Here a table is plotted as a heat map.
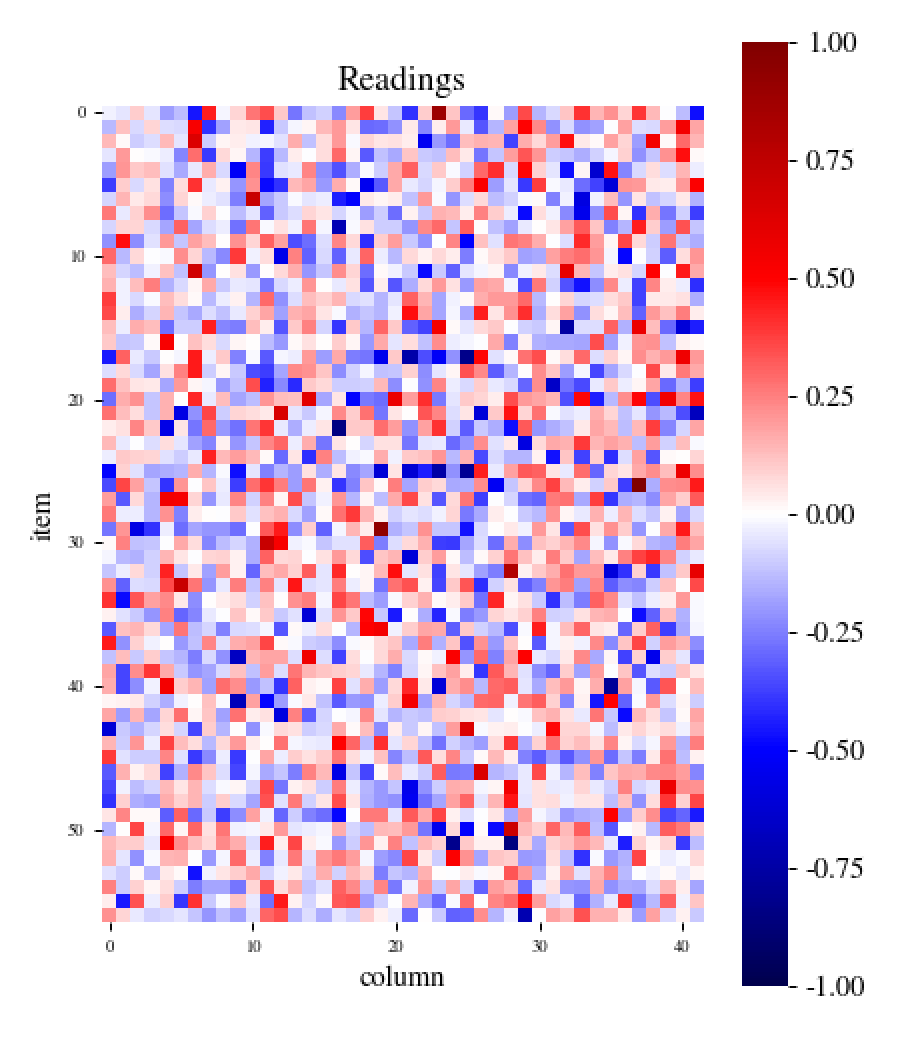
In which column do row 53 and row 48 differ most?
6
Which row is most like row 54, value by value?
45
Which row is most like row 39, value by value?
34
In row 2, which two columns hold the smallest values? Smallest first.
22, 28
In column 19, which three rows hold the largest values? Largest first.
29, 36, 44
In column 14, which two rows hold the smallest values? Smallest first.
35, 24
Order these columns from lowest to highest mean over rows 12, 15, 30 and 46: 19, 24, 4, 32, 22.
32, 4, 24, 22, 19
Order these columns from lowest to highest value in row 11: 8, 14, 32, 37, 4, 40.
14, 37, 8, 4, 40, 32
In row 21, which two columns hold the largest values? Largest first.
12, 28
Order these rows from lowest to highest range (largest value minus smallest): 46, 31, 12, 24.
12, 24, 31, 46
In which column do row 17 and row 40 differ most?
21
